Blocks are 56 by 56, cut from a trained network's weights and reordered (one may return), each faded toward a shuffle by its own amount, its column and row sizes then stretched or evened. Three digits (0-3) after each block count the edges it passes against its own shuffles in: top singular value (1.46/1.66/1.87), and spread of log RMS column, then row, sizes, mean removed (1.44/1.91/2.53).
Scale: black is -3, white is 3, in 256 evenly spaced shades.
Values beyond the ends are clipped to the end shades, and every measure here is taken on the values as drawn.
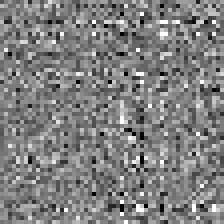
1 2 2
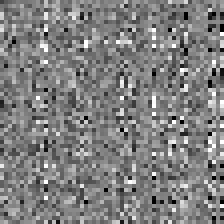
3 3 1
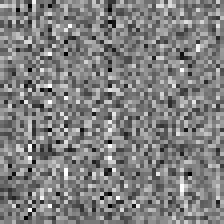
2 2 1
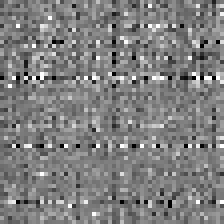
2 1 3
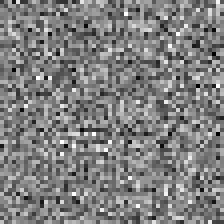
1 1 1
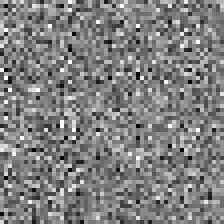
0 2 1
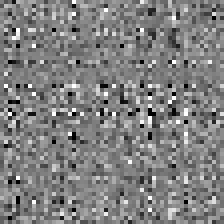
0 3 3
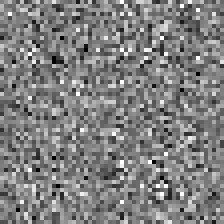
2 2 1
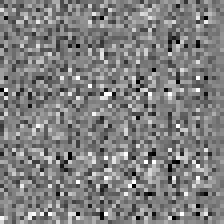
0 3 2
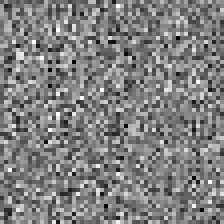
2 1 0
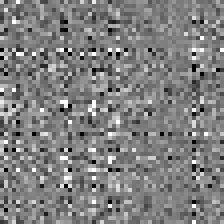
3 3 3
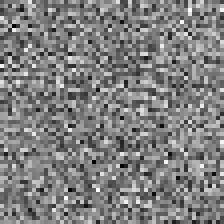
2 0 0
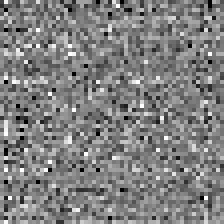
0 1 1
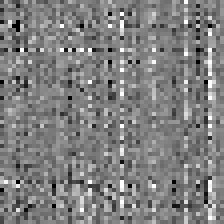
3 3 2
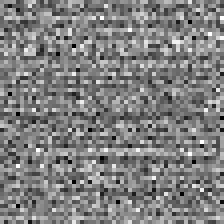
2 0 0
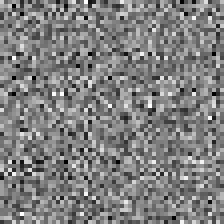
2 1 2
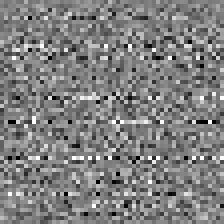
2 0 3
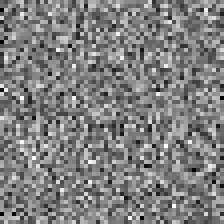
2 0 0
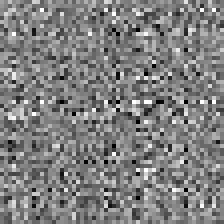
3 2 2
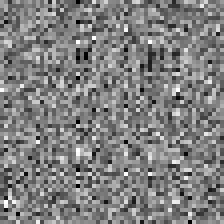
3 2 0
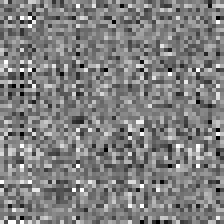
3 2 3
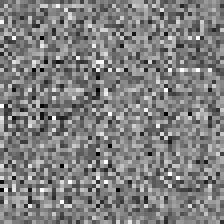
2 1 2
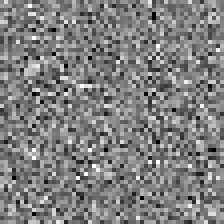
2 1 0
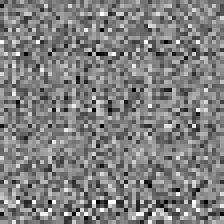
3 1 2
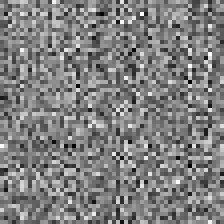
3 2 1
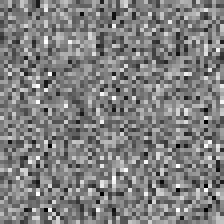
2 2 0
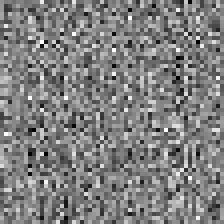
3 3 0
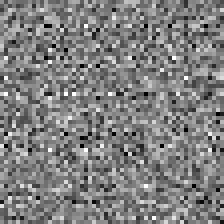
0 0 2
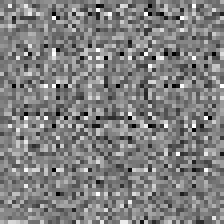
2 2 3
